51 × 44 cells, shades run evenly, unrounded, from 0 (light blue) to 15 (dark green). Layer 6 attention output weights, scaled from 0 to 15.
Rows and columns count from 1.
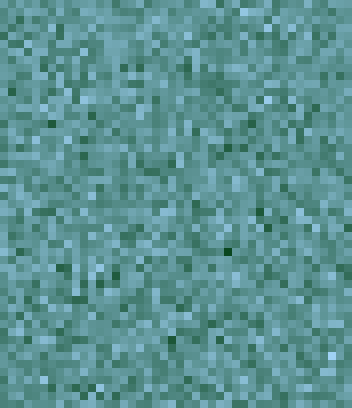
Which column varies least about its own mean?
14
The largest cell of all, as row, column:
32, 29
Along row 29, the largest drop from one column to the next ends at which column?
40
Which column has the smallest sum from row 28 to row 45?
12
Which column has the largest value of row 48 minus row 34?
13
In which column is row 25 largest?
37
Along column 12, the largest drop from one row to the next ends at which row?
50
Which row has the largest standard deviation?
27
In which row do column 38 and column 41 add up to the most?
18
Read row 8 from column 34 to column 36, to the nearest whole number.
4 7 7
